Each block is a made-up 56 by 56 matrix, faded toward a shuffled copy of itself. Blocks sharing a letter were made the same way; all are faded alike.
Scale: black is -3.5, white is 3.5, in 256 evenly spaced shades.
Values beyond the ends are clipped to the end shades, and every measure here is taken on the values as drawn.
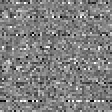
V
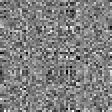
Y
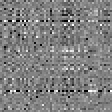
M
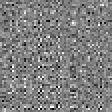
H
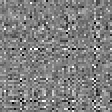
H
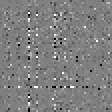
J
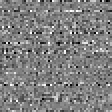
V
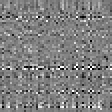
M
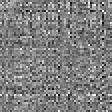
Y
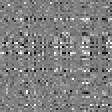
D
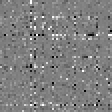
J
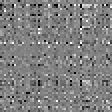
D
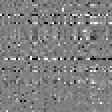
D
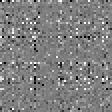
J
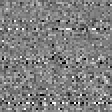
V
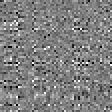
H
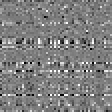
M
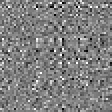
H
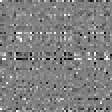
D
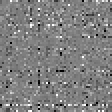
J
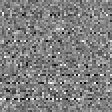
V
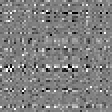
D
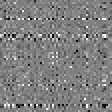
D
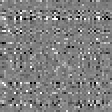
D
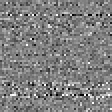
V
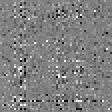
J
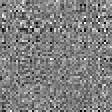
Y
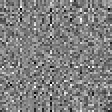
Y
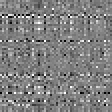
M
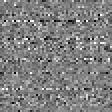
V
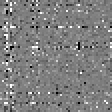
J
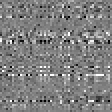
M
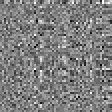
Y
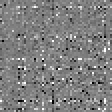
J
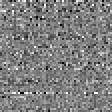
V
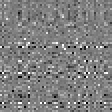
D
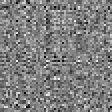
Y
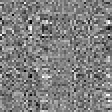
Y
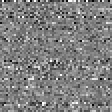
V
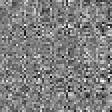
Y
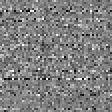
V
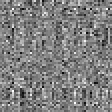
Y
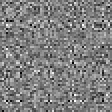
Y
